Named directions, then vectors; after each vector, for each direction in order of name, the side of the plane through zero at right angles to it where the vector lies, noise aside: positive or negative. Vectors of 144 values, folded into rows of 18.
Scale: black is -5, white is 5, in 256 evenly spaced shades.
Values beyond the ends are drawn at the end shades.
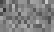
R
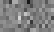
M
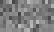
negative, positive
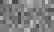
negative, positive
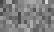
negative, positive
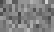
negative, positive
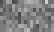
negative, positive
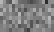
positive, negative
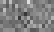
negative, negative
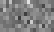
negative, negative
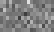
negative, negative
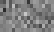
positive, positive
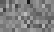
positive, positive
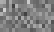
negative, negative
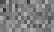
positive, positive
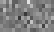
negative, negative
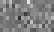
negative, negative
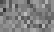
positive, positive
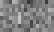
positive, negative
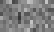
negative, positive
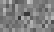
negative, negative
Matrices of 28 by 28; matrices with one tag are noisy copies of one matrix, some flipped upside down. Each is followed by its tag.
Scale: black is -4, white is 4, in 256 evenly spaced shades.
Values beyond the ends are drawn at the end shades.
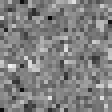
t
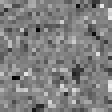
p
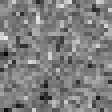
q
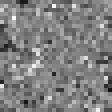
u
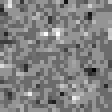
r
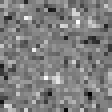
r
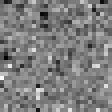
q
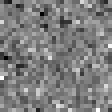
q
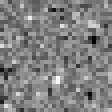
r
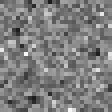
t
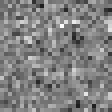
p
